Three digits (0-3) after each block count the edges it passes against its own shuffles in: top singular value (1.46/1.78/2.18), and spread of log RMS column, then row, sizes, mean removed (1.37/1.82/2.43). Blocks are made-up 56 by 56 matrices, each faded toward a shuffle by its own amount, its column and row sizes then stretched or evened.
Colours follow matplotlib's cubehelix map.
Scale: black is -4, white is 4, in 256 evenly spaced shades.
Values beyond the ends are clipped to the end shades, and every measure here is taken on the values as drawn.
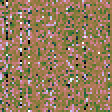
1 3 0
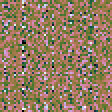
2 3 0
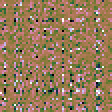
3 3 2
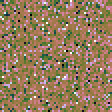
0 2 0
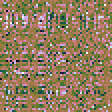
3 1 2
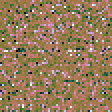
0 0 2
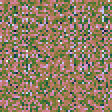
3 2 1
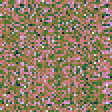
2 0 0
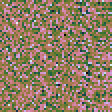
2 1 0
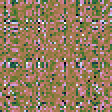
3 3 2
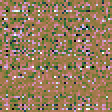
3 2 3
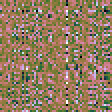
3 3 1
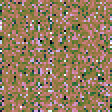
2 2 0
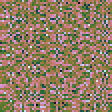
3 0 0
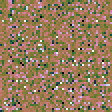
1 1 1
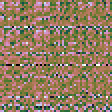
3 0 3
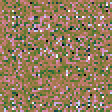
1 1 2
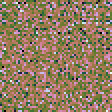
2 1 1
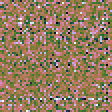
2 1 2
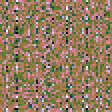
3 3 1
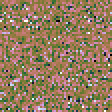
0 0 2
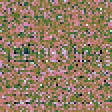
2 0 2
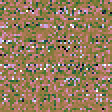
1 0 3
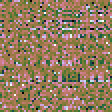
3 0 2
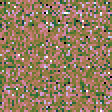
0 1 1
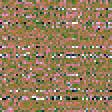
3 0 3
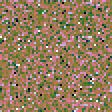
0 0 0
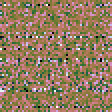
1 1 3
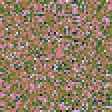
2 1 0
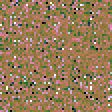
0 1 2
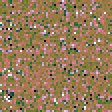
0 1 1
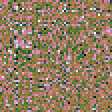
2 1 1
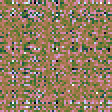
3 2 3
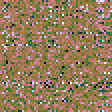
1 1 2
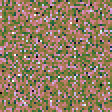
1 0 0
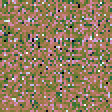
2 0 1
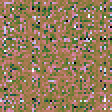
1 3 2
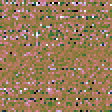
0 0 3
